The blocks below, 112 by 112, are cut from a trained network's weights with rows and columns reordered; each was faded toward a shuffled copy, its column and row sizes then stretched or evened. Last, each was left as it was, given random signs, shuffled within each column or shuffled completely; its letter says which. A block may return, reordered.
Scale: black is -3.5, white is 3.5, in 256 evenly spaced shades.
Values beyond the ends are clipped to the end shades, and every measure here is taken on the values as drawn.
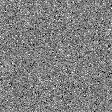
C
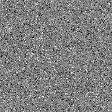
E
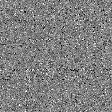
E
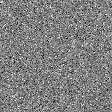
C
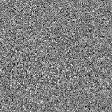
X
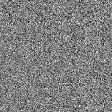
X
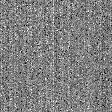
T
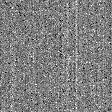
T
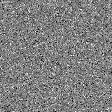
C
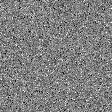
C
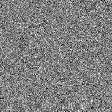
X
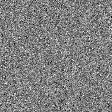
T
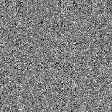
X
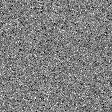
C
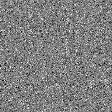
E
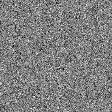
T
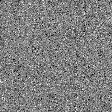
T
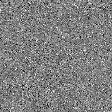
X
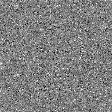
E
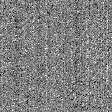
T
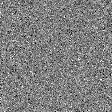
T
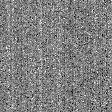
T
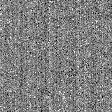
T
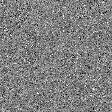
T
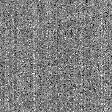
X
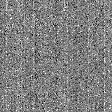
X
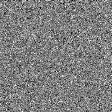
E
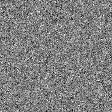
T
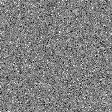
T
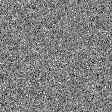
C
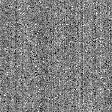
X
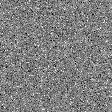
C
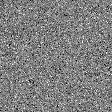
C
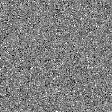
X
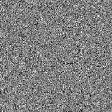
X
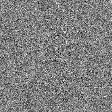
T
